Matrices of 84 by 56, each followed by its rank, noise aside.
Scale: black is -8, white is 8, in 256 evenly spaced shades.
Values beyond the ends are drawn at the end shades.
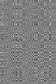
two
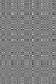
one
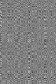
four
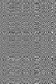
three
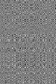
four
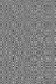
three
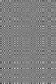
one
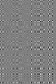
one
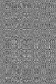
four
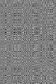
three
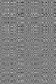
two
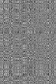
three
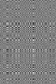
one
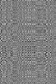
three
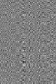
four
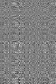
four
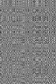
four
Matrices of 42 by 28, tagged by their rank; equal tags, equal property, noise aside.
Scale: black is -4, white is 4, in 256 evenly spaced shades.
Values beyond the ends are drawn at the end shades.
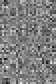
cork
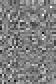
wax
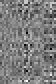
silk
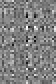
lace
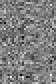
wax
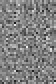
wax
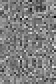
wax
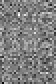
cork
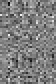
cork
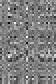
lace
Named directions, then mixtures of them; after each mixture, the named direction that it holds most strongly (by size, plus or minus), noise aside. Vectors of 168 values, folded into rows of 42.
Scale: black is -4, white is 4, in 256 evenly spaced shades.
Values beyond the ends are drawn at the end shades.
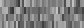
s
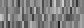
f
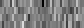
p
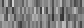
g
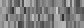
s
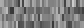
s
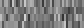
p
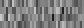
g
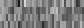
s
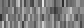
f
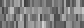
s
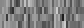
s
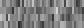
s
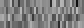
f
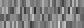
f
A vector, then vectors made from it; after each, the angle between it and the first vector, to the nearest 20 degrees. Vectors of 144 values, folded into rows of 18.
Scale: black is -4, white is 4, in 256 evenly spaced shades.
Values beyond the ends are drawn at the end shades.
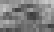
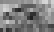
20 degrees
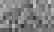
60 degrees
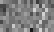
100 degrees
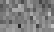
120 degrees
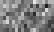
60 degrees
